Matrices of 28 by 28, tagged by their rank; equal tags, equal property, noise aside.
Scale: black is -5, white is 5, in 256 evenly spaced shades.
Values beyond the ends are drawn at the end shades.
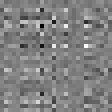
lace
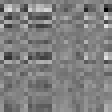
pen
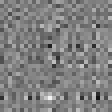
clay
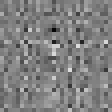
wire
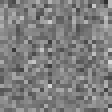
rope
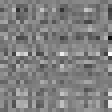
lace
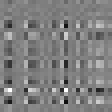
pen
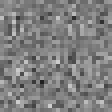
rope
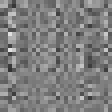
lace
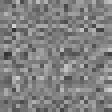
clay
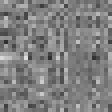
wire
